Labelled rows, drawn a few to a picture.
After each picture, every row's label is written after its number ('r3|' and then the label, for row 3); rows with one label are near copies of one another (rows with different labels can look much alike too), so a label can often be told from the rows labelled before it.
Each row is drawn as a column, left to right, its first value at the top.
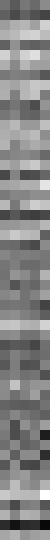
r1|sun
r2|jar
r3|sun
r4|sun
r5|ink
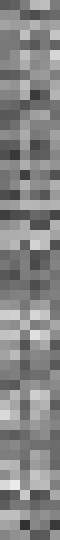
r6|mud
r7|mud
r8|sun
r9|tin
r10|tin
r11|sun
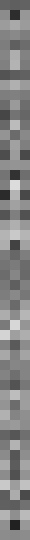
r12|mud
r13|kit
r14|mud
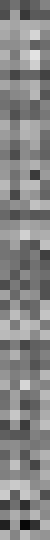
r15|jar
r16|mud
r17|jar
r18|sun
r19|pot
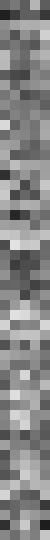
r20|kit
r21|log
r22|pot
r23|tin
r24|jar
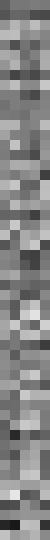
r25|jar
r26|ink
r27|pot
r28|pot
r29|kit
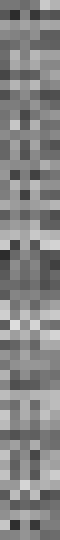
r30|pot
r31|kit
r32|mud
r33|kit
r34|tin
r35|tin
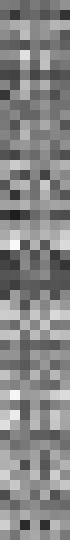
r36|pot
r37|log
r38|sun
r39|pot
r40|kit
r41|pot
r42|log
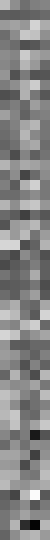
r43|tin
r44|pot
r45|sun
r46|ink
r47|pot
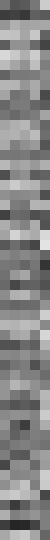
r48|sun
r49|jar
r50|jar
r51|sun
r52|tin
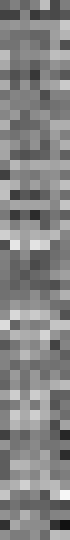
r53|kit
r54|log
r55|mud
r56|log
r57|tin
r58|jar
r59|ink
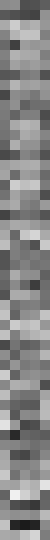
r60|pot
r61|ink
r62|jar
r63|jar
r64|mud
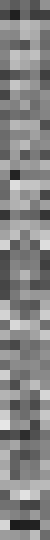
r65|pot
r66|kit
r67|ink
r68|jar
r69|log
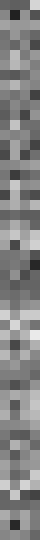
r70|mud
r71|kit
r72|mud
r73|tin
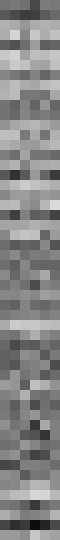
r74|sun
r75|sun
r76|kit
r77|jar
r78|ink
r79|sun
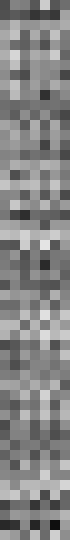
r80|jar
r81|sun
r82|log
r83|jar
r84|tin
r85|jar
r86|mud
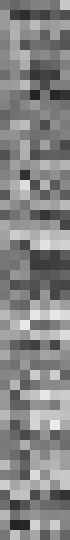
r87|mud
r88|jar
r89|kit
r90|pot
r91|log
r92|pot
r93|tin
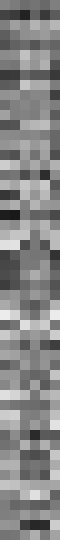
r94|log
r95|log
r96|kit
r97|ink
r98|kit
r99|pot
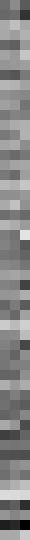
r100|ink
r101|ink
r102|jar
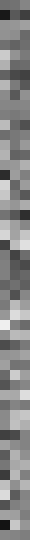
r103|kit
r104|pot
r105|log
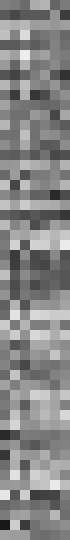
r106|ink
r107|pot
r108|sun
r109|tin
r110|tin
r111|mud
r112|log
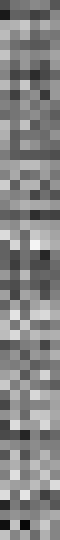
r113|jar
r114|pot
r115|ink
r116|log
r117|pot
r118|mud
